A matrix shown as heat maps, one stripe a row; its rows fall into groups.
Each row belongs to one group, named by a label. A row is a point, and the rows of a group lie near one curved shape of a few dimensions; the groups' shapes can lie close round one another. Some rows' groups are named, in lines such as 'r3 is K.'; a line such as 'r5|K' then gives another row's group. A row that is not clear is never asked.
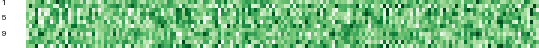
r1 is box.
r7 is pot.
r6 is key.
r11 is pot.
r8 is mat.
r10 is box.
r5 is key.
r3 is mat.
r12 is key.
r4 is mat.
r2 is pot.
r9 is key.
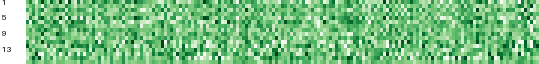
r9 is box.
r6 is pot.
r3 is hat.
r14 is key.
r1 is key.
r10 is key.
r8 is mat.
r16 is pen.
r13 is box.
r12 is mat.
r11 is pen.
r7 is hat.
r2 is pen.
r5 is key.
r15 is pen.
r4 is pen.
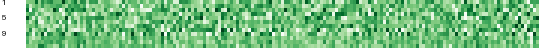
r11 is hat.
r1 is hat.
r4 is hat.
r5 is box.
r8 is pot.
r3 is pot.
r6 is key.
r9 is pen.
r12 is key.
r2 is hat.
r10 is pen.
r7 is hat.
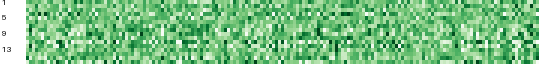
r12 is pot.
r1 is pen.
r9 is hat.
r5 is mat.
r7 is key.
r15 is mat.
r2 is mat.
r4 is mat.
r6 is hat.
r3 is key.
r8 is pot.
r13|box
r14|mat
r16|box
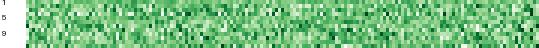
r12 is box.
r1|pot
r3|key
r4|mat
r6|pot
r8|pen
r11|mat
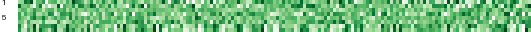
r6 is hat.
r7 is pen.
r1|pen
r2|box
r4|hat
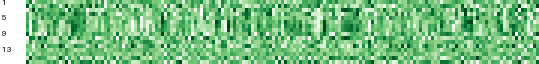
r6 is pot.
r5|hat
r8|pot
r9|mat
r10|mat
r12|pen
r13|pot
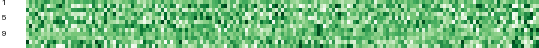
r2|box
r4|key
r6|hat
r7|pot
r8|hat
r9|hat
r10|mat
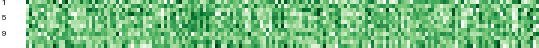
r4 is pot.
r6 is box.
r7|key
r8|pot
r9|mat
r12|pot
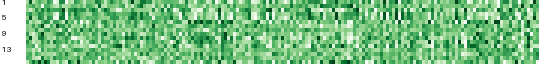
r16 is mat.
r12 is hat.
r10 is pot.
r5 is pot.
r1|pot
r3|hat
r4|pot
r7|box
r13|pen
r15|pen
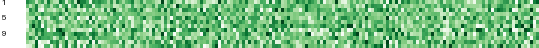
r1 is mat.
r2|key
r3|key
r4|key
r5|mat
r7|pen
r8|box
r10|mat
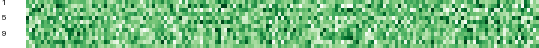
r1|hat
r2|box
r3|pen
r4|key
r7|hat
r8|pot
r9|mat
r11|hat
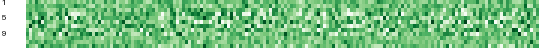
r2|pen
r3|box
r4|pot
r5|key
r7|pot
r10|pot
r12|key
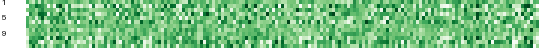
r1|pen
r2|box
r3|pot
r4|mat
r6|mat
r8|mat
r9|mat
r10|box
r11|key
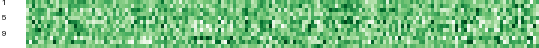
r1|mat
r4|box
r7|pen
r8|pen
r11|pot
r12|hat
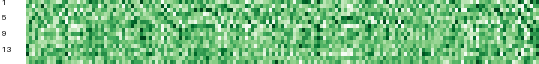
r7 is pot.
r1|hat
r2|pen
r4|key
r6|pot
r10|hat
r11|hat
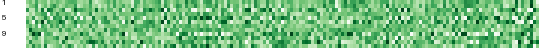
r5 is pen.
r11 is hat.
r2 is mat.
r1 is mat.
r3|pen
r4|mat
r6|pen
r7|mat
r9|pen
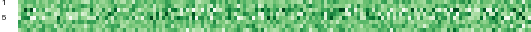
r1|hat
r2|hat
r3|pen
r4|hat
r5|key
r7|hat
